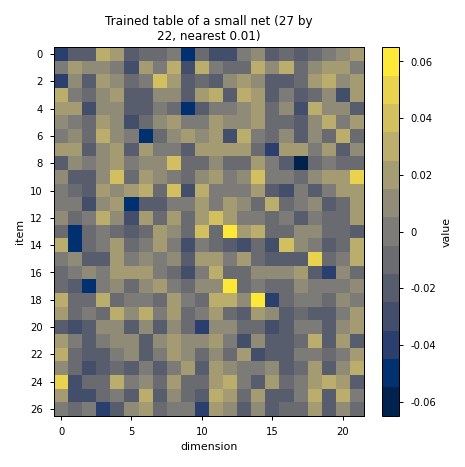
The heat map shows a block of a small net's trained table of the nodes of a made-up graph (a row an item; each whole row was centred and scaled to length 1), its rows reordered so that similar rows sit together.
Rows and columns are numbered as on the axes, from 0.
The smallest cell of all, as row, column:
8, 17
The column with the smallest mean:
2
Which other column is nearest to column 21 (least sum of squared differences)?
4
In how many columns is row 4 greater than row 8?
9
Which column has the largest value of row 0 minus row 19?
3
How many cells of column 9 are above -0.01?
8
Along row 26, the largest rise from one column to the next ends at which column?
11
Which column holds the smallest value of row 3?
20
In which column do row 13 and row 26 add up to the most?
12
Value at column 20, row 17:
0
